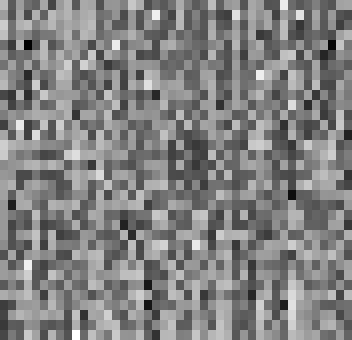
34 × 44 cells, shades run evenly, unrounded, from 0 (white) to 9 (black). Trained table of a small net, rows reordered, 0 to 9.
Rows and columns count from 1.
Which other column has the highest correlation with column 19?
40
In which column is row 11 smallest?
37
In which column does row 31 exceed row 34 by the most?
10
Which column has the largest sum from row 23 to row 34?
32
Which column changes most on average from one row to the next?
4
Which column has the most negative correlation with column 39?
9
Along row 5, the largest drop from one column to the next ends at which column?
43
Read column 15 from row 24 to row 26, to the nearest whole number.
6 5 6
